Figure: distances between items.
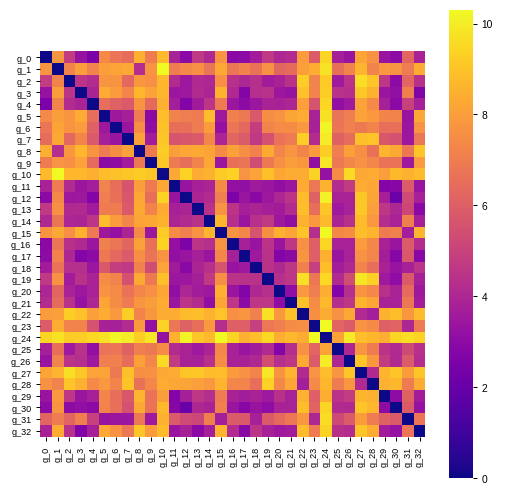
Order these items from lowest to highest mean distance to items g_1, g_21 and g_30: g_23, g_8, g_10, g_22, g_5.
g_8, g_23, g_5, g_22, g_10
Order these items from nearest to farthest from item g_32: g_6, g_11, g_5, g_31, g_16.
g_11, g_16, g_31, g_6, g_5
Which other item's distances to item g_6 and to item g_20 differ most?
g_15
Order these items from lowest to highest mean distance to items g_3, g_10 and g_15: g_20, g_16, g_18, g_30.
g_18, g_30, g_20, g_16
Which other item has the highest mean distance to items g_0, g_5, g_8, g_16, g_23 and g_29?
g_24
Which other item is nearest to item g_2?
g_30
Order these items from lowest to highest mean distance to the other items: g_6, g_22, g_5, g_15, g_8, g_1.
g_6, g_5, g_15, g_1, g_8, g_22
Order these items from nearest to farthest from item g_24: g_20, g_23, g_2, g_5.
g_20, g_2, g_5, g_23
